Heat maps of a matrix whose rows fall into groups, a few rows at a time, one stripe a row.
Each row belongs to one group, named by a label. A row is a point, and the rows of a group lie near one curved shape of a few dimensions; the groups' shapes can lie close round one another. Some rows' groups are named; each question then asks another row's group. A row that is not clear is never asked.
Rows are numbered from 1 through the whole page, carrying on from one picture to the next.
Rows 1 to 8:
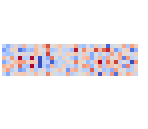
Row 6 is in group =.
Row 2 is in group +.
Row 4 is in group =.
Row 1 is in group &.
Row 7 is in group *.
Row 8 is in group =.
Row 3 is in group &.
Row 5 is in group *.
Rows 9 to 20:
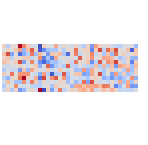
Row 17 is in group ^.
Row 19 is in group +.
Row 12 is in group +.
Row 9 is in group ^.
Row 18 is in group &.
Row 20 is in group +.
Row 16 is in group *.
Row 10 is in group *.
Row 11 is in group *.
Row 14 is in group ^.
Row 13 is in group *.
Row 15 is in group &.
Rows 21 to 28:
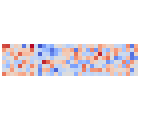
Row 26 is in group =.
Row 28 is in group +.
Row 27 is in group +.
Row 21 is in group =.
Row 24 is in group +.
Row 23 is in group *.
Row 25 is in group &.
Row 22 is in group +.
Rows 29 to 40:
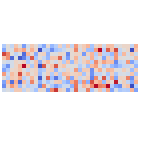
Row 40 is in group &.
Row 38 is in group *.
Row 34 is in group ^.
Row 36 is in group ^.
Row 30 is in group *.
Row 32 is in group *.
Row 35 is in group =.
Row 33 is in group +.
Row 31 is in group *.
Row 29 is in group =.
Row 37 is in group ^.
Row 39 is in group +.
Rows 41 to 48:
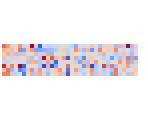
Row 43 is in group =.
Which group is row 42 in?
*
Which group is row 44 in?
&
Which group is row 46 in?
^
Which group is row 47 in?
*
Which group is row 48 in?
*
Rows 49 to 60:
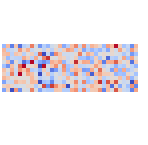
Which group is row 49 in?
*
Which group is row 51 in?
+
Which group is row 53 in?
*
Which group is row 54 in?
^
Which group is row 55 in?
*
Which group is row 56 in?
^
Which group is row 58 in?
*
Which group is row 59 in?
&
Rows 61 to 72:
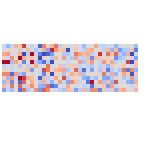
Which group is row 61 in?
^
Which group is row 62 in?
&
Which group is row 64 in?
^
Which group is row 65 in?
=
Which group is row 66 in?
&
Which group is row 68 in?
=
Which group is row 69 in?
^
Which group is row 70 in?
*
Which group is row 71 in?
^
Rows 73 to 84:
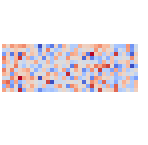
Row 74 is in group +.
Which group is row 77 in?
=
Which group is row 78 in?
+
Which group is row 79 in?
*
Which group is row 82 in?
=
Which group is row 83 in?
*
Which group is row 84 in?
*
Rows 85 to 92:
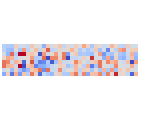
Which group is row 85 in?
&
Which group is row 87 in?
^
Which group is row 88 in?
&
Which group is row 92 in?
*
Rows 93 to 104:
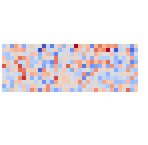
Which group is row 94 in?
+
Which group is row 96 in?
^
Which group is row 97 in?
+
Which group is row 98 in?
^
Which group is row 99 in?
^
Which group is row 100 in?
&
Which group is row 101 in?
^
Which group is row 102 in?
+
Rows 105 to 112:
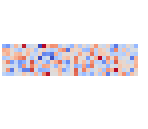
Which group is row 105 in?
^
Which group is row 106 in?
*
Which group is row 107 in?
+
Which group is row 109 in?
*
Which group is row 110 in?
&
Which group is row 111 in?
*
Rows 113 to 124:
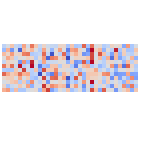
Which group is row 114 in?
*
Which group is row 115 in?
*
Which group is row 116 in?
&
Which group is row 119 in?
^
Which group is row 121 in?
&
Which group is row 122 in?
&
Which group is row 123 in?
&
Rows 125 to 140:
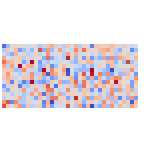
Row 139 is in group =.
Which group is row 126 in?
+
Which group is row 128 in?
^
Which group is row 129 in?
=
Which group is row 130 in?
^
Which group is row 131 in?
&
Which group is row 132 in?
&
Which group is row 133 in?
+
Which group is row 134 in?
*
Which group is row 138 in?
&
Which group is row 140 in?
^
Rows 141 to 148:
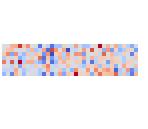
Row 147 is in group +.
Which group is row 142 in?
&
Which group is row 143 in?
=
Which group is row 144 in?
+
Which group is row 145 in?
^
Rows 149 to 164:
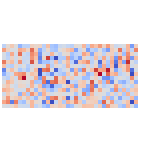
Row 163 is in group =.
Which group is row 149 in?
+
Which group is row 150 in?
+
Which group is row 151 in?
=
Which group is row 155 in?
+
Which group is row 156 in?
*
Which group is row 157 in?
^
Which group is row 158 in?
&
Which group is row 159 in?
+
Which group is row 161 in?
&
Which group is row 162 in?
&
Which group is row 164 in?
&
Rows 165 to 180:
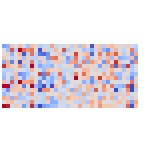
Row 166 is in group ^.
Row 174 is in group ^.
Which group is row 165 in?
=
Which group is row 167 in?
*
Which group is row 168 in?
&
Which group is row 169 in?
*
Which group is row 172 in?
+
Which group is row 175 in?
=
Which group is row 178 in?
=
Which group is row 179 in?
+
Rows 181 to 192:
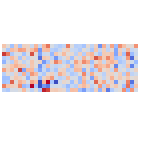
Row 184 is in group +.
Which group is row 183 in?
=
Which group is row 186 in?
+
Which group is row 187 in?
*
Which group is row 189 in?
=
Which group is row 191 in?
=
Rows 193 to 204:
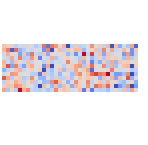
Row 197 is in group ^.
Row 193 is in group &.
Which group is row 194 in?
=
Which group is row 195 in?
&
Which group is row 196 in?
=
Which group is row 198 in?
=
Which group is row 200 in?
+
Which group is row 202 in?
&
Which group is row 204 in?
^
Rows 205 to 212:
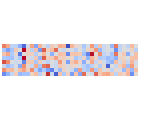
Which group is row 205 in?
*
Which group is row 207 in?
*
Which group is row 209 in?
*
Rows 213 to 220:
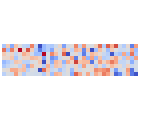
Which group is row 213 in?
*
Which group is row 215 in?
&
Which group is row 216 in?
+
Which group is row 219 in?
+
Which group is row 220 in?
+
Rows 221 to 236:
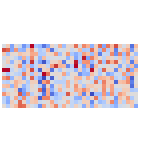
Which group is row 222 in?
=
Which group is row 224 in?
&
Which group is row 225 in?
*
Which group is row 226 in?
&
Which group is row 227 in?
=
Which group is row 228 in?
&
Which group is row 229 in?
=
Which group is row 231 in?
=
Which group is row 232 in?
+
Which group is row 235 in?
=
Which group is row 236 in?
^
